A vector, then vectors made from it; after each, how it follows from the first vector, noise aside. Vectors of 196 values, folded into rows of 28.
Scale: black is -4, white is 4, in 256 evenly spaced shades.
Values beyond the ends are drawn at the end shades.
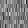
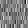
negated.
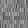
shrunk.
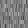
shrunk.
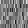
wrapped around.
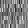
wrapped around.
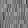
shrunk.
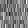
negated.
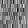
wrapped around.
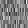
negated.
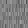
shrunk.
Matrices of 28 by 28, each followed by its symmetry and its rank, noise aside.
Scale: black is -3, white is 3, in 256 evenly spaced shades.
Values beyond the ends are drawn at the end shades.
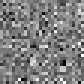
no symmetry, rank seven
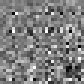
no symmetry, rank five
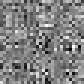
no symmetry, rank five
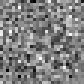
antisymmetric, rank six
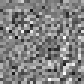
symmetric, rank seven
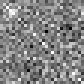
symmetric, rank seven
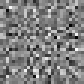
antisymmetric, rank six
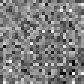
symmetric, rank seven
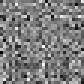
no symmetry, rank five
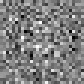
no symmetry, rank five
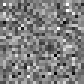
no symmetry, rank seven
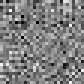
symmetric, rank six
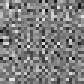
no symmetry, rank five
